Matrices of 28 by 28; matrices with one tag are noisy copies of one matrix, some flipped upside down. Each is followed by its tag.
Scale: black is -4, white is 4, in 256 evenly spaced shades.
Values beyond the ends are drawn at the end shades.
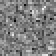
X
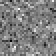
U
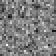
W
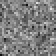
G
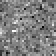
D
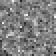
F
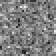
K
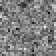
K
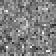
W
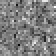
X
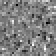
X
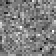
D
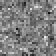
K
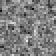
F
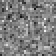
W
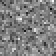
U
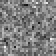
G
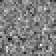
W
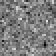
U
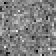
D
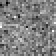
D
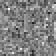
K
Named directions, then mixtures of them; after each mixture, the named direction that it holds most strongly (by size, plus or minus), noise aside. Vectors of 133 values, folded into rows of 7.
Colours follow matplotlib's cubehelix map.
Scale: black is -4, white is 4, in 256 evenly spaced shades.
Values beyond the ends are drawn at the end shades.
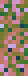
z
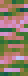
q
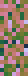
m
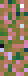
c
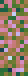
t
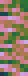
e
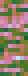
q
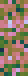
m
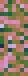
z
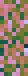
m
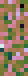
c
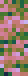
m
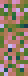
z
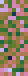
t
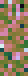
c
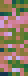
q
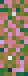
t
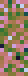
c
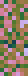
m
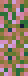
z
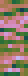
q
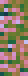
e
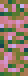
q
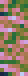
e
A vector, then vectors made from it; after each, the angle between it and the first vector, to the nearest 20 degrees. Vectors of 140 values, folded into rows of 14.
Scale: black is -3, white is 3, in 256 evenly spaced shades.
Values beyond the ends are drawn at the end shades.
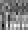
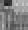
120 degrees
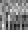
160 degrees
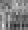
160 degrees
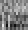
160 degrees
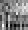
160 degrees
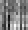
40 degrees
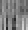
80 degrees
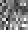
60 degrees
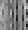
100 degrees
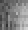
100 degrees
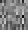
120 degrees
